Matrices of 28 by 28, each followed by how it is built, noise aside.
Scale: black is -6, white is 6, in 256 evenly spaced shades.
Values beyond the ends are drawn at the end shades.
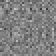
low rank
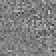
upper triangular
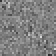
banded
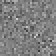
block diagonal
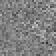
upper triangular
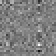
low rank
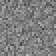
noise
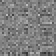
low rank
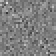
banded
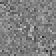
banded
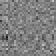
low rank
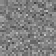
noise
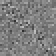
banded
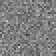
noise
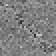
banded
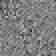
block diagonal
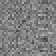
blocks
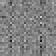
low rank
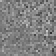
upper triangular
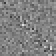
banded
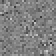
block diagonal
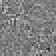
block diagonal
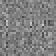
low rank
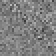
upper triangular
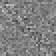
banded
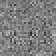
low rank
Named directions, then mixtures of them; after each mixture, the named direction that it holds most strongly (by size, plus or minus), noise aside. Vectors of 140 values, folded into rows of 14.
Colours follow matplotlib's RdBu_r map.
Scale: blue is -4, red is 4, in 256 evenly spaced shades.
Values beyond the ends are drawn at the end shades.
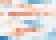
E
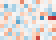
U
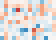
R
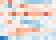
E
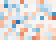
U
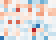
R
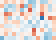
U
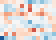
E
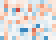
R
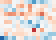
E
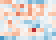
E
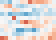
E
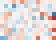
U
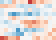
E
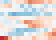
E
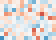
U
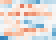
E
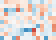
R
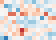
E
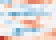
E
